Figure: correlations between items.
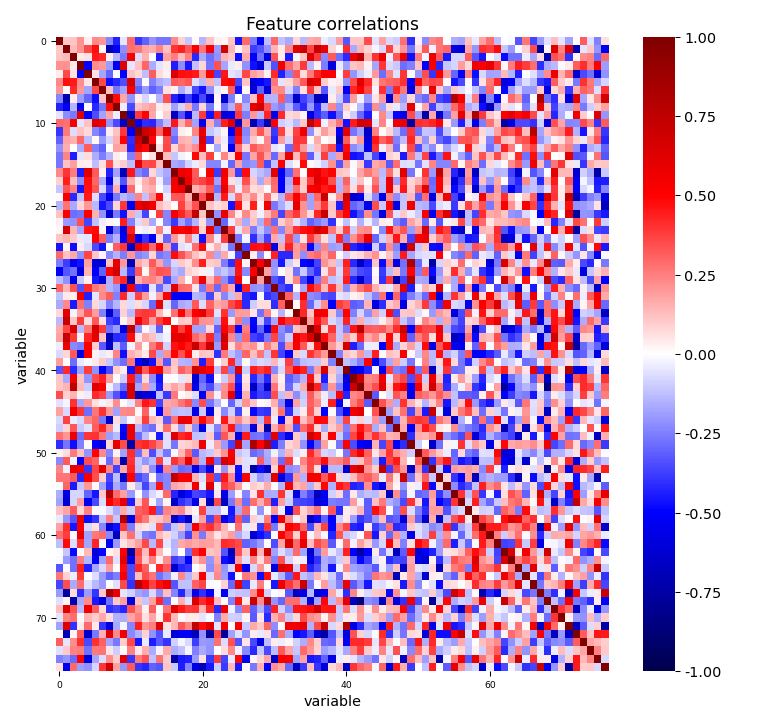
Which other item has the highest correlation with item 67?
7
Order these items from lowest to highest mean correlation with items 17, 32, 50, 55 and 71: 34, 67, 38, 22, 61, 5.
67, 38, 22, 5, 34, 61
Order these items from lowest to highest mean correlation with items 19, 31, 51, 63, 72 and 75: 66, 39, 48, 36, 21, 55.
48, 36, 21, 39, 55, 66
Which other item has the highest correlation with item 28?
8
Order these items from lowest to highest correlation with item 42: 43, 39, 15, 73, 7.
39, 7, 15, 43, 73
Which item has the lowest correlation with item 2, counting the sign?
68
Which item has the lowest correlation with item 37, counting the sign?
72
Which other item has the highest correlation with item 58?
9
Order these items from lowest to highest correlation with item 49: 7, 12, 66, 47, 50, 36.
47, 36, 50, 7, 66, 12
